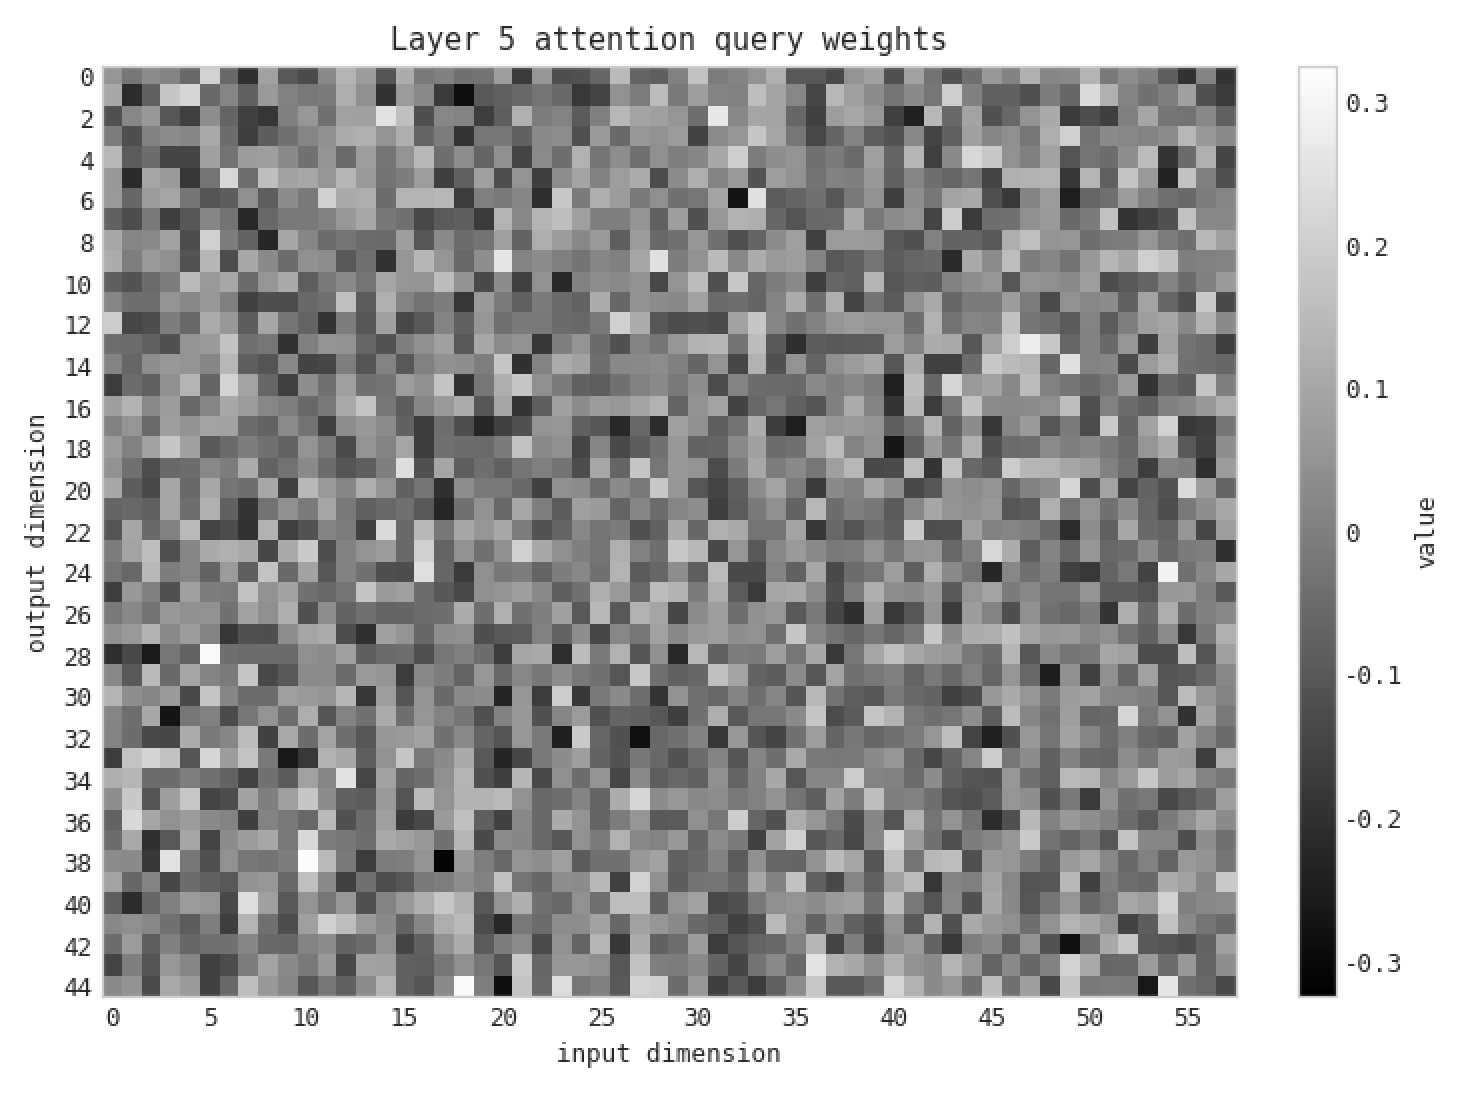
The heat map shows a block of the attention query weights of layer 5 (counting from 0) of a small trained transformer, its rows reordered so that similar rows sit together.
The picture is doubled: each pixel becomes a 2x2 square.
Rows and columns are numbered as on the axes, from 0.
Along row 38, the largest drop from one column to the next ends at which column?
17
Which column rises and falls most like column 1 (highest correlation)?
18
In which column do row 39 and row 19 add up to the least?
42
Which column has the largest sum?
27
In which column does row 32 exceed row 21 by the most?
7
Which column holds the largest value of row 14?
49
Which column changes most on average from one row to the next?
55
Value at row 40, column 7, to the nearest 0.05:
0.25
